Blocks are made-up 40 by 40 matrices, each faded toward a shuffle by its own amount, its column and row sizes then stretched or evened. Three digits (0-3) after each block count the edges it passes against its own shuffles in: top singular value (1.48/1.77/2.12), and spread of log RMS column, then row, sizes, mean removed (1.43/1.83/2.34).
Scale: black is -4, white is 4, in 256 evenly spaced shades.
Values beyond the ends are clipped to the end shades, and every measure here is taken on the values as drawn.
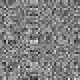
3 2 2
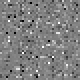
0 1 1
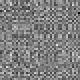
3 0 2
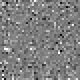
0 1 1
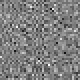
3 0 1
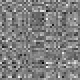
3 1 2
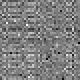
3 1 1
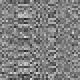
3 3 0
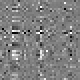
3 2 2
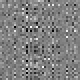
3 3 1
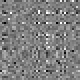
3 2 3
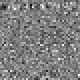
1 0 2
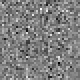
1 2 0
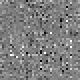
0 2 1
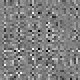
3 3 2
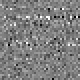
2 0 2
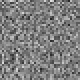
3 1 1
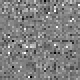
1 1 2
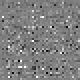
0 1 3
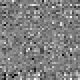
2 1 2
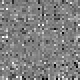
0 2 2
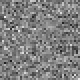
1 0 0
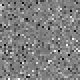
0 0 0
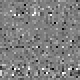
1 0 2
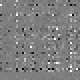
1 2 3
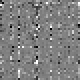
1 3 2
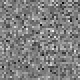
1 1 0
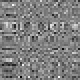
3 1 3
